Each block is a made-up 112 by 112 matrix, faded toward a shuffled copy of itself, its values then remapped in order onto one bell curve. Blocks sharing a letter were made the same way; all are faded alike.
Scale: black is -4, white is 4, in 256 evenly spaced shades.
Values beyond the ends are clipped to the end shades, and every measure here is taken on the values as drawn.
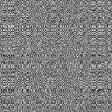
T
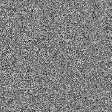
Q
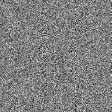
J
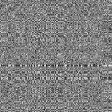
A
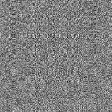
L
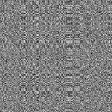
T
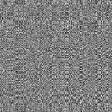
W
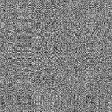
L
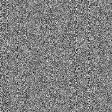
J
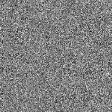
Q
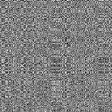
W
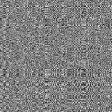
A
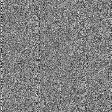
J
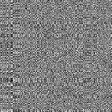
T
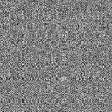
L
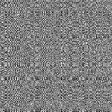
T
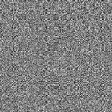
L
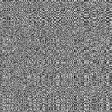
W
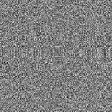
L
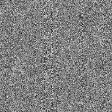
J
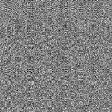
L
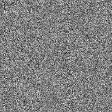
Q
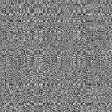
A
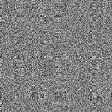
L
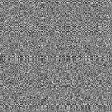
A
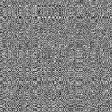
W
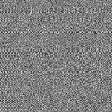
A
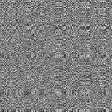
W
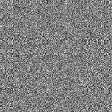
L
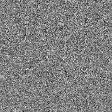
Q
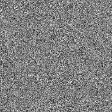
Q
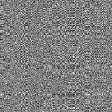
W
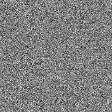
Q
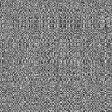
T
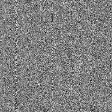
J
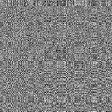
W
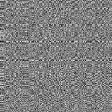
A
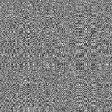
W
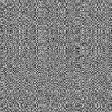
T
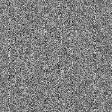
J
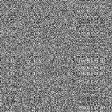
L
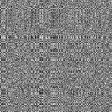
T
